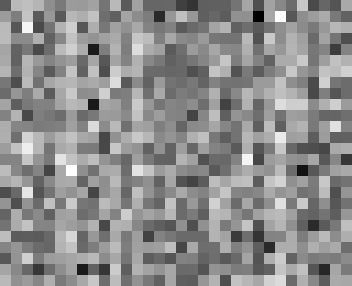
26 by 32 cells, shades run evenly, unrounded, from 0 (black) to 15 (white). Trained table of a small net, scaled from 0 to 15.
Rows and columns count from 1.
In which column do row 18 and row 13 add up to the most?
3
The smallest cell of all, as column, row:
24, 2
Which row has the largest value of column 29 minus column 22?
22
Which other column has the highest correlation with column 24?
15
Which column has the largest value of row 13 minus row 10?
9
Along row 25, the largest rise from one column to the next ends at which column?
11
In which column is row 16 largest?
7
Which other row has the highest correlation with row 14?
21
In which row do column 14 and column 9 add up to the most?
12
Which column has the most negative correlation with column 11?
17
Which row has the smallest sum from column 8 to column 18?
1
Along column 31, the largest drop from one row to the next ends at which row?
13
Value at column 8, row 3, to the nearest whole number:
5
